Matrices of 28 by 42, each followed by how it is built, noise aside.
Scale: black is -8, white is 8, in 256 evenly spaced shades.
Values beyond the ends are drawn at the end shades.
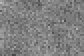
smooth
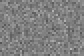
noise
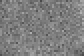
smooth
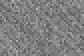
Toeplitz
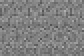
repeating columns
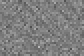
Toeplitz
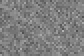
Toeplitz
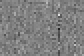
uneven columns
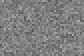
noise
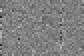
uneven columns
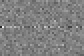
uneven rows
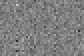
uneven columns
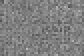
blocks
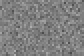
noise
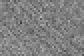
Toeplitz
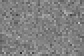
uneven rows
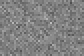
Toeplitz
